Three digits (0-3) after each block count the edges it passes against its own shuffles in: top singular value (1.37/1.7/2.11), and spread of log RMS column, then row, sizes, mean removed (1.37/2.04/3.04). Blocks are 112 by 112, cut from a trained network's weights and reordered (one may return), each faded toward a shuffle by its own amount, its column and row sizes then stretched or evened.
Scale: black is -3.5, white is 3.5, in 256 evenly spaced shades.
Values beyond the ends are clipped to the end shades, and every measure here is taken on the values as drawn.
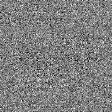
1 1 2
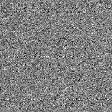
2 0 2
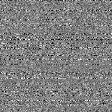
2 0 3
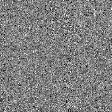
0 2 1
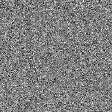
0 1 1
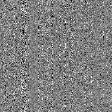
1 3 0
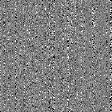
2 3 0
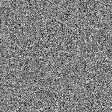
0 1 0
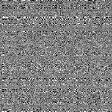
3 2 3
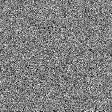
0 0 1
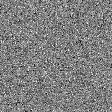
1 0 0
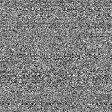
3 0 2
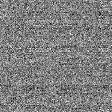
2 1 1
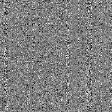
0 3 1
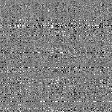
1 2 3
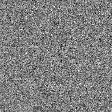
0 1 0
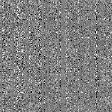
1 3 2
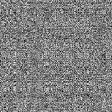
3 2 0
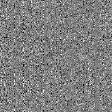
0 3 1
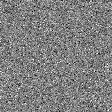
1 0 0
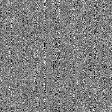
1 3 0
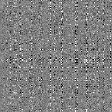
3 3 2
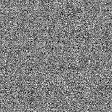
1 1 1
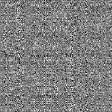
3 3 0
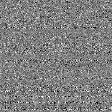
0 1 3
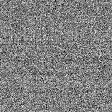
1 0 0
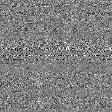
1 0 3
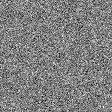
0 0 0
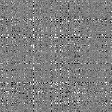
2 3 3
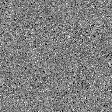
0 0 1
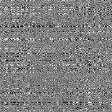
3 2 3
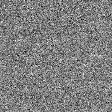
0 0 1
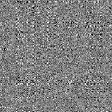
3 2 2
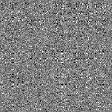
3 2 2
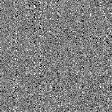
2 2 1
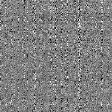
2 3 1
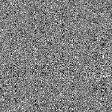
2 2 1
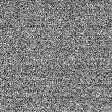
2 0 0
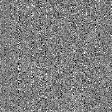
0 3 0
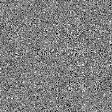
0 2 2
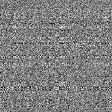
3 1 2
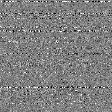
2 0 3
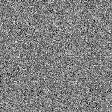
0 0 1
